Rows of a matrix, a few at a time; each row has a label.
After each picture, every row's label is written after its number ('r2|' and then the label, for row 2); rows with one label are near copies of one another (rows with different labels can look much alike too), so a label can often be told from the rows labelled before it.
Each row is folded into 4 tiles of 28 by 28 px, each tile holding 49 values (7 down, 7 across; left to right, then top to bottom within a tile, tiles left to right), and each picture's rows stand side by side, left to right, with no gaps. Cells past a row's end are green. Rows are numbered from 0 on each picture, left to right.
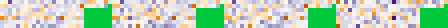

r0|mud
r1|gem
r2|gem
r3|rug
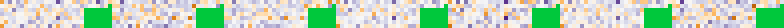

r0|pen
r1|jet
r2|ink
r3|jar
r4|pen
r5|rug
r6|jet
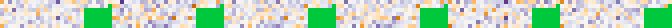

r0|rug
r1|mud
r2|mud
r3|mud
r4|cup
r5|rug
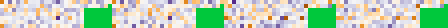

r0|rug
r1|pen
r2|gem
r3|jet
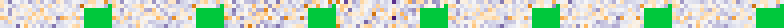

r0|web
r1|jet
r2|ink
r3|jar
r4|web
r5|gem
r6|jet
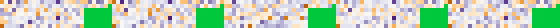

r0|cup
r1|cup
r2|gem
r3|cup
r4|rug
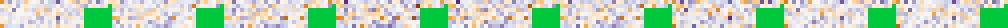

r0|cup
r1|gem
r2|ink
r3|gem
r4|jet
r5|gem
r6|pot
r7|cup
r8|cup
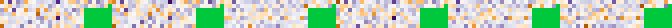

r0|cup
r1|pen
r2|ink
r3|rug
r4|ink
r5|ink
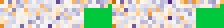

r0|pen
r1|rug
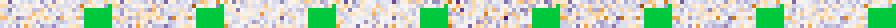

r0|ink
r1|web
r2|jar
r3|pen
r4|jar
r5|ink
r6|gem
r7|mud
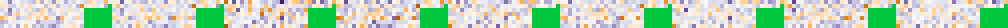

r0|mud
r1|web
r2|cup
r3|mud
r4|pen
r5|gem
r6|cup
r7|jet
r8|pen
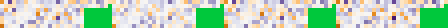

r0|jar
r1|pen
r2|jar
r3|jar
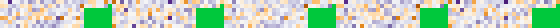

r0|mud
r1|rug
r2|jet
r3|jet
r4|cup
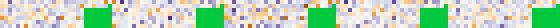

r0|gem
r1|cup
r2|ink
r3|cup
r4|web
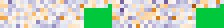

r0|gem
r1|ink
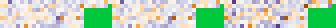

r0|gem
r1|gem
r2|web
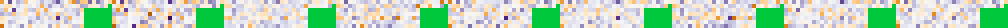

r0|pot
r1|jar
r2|web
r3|ink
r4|pen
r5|rug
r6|web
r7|cup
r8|jar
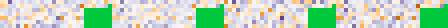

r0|gem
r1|ink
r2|pot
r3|jet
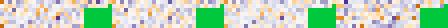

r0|pot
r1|cup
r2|jar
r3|gem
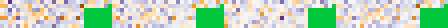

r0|jet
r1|ink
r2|jar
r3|ink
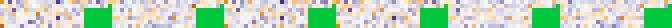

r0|pen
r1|mud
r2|cup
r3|pot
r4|ink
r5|gem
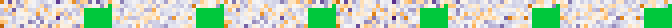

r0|pen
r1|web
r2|pen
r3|jar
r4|web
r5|gem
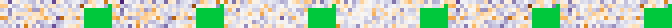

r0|web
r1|web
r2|rug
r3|cup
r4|jet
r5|ink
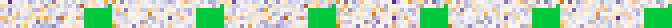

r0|mud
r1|jar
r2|gem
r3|pen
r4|pen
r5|jar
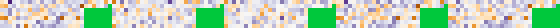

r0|gem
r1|rug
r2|jar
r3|mud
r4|gem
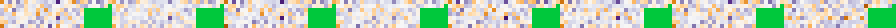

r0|pen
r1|pot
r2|cup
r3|pen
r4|pot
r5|rug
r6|pen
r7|jet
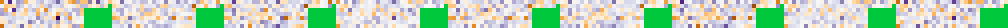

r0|pot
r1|ink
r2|web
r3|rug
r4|jet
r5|web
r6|ink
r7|pot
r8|rug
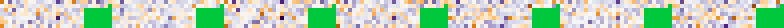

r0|pen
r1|web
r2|jar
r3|pot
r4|web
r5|cup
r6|web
